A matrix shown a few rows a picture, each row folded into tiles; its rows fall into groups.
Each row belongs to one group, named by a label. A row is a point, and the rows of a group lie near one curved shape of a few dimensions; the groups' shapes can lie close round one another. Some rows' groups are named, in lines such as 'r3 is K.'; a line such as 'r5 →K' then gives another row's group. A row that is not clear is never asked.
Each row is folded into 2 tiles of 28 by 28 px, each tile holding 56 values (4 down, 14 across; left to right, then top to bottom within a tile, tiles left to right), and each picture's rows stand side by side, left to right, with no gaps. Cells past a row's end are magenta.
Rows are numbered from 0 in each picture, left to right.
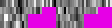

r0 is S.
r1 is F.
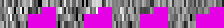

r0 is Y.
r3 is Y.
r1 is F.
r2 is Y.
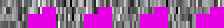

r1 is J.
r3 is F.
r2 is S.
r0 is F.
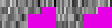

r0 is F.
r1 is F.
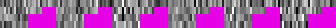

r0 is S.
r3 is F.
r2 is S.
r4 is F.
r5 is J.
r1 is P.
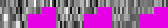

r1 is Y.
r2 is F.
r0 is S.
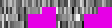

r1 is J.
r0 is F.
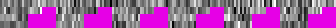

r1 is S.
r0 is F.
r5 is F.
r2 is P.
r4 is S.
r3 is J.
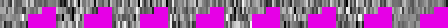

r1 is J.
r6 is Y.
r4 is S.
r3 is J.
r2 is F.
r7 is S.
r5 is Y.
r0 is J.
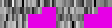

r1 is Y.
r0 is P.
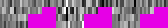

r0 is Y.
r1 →S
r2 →P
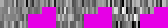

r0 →F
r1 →F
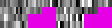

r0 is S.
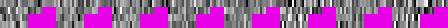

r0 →Y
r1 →Y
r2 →S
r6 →S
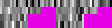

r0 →F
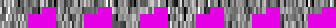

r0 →S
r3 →J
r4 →P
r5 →F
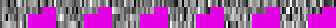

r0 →J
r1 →S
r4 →P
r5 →S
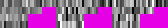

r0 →J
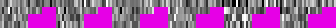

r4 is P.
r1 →F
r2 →F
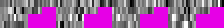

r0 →Y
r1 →P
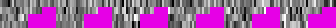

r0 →J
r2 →Y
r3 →P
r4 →F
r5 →S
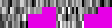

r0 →Y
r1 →S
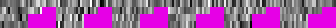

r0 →F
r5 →P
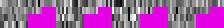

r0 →Y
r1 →F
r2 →J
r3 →F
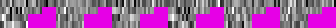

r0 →S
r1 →S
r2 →P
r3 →S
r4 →S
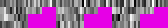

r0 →S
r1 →F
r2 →P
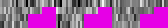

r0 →F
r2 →F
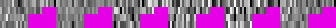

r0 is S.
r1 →Y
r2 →F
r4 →S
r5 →F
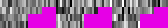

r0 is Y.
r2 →S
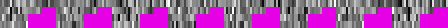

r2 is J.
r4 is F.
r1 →Y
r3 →Y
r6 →S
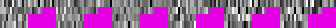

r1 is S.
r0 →P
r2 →Y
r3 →S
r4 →Y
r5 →Y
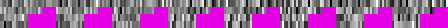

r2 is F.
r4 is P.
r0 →J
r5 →J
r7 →J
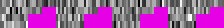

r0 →S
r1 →J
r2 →F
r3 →J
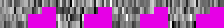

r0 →Y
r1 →J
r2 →Y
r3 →J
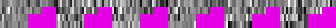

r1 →J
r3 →S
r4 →J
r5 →F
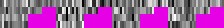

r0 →J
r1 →S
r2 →F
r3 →S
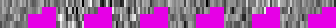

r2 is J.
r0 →Y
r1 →S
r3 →Y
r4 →F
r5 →F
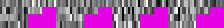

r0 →F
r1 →Y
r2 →S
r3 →S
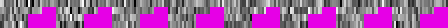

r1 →Y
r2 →P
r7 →S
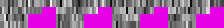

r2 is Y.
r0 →F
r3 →P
